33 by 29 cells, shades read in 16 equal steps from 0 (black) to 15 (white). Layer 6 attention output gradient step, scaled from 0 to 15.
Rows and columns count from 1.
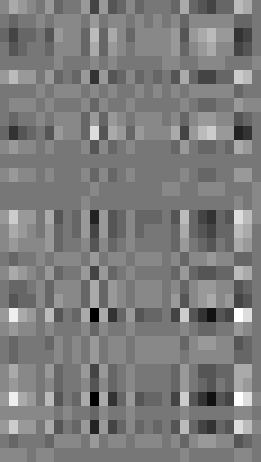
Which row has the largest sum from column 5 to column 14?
10
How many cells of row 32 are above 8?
3
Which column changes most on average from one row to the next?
27
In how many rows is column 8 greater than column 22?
9
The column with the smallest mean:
11
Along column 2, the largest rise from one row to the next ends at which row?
23
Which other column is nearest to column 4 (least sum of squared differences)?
1
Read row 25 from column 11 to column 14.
9 7 8 8
